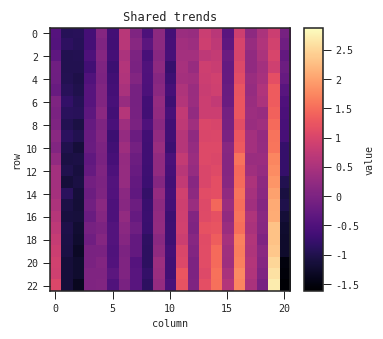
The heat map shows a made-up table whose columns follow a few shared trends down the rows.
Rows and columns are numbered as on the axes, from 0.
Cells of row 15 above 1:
4
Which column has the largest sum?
19
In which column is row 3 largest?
16
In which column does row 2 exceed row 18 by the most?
20
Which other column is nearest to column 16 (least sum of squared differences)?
14
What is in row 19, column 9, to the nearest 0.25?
0.25
